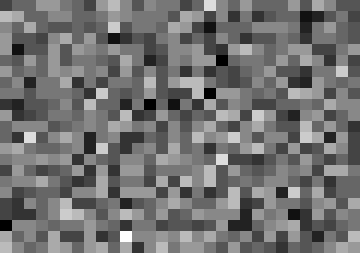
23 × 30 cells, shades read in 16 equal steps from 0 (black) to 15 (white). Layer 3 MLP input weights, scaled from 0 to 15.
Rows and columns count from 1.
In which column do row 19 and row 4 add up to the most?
6
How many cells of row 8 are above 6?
17
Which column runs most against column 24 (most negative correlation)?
1
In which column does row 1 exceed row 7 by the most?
18
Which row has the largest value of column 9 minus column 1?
21
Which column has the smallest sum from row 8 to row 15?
30
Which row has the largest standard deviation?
13
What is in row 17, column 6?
5
